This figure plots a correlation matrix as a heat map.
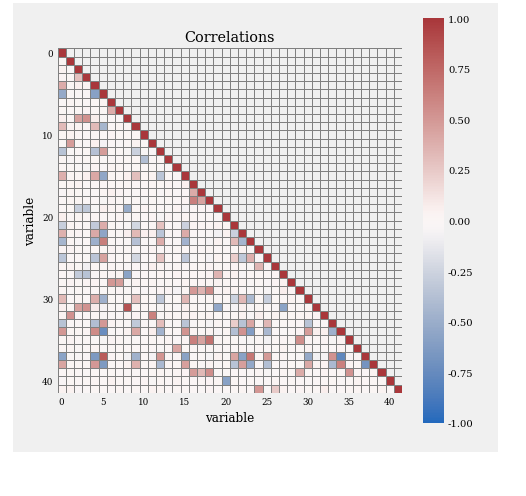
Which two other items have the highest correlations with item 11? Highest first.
32, 1
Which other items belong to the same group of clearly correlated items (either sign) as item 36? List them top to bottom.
14
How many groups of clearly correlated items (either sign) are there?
9
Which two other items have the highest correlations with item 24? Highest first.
41, 26
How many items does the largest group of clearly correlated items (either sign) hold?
15
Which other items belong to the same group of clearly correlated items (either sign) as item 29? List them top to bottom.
16, 17, 18, 35, 39
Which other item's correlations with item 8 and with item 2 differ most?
31
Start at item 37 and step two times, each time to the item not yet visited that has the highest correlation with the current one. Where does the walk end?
23
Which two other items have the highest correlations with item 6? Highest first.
28, 7
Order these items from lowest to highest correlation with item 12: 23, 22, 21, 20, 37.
22, 20, 21, 23, 37
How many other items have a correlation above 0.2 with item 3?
3
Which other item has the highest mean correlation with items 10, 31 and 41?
8
